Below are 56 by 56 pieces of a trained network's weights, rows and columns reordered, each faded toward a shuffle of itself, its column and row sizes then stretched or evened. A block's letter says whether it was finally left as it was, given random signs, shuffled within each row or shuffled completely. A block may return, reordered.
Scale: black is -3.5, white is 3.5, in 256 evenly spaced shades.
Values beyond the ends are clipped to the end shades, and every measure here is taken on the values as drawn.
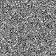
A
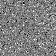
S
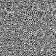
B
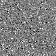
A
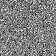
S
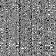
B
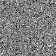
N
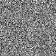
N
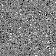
N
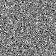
A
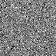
A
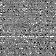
B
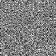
B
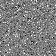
S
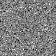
A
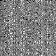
B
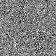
N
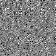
N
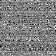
B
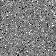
S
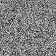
A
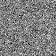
S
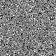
S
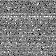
A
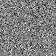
A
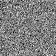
S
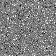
S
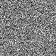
S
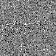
N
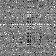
B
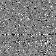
N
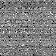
B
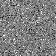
A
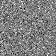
S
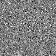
A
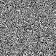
A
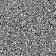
A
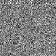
B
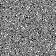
S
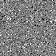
A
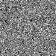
A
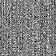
B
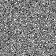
S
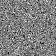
S
